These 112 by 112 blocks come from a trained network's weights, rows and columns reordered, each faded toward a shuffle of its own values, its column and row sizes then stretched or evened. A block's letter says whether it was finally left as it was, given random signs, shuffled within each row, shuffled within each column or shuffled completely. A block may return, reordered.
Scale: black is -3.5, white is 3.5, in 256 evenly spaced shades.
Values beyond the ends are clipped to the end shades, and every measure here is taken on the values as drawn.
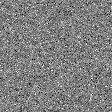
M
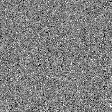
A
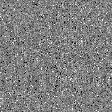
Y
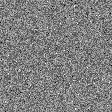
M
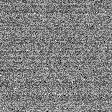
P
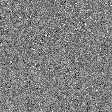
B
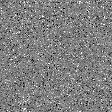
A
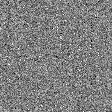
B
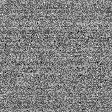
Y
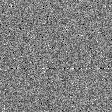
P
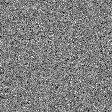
M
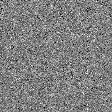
A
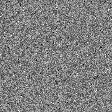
B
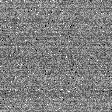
Y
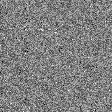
A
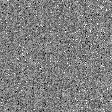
B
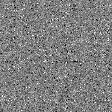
A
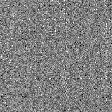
Y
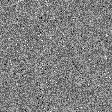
B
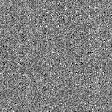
Y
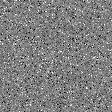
M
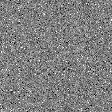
Y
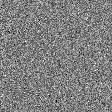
B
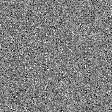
B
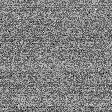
P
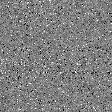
P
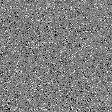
A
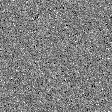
M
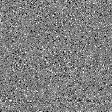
Y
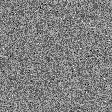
M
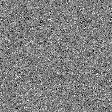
A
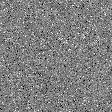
M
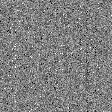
B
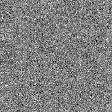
Y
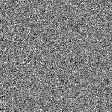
Y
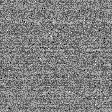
Y
